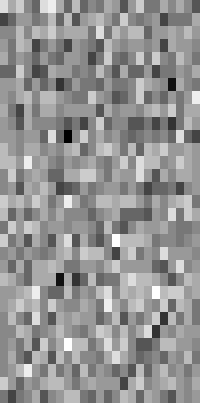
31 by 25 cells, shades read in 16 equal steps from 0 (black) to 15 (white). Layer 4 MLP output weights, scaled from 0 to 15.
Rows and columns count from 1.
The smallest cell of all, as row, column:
11, 9
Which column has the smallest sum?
8
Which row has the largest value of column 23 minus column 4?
21
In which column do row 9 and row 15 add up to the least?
3
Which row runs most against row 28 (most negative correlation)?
29
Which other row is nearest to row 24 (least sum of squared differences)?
18
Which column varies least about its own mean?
24
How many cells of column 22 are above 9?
9
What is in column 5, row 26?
7
